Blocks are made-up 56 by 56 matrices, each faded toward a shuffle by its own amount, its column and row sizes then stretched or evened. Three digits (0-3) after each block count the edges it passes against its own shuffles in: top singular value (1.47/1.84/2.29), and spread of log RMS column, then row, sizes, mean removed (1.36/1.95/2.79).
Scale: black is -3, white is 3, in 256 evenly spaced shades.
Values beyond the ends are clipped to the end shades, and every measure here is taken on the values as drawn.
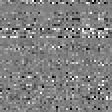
2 1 3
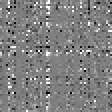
2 3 2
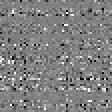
0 2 3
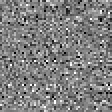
1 1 2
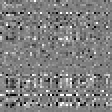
3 1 3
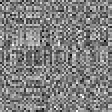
3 0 0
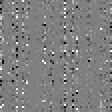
2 3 1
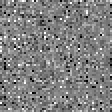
0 2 2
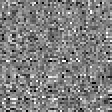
2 0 2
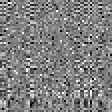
3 2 1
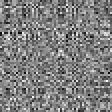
3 1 2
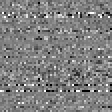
0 0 3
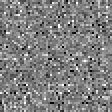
0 1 2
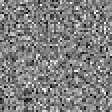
2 0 0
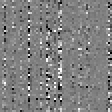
1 3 1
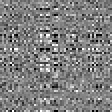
3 2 3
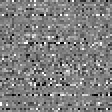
0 1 3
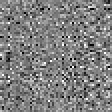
2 2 2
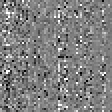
0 3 1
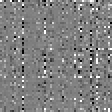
1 3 2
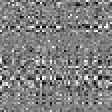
3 2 3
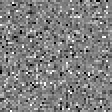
0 1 1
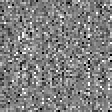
1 1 0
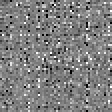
0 3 2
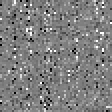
0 2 0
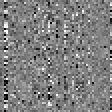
2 3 0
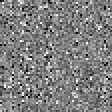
0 2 1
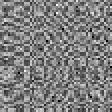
3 1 0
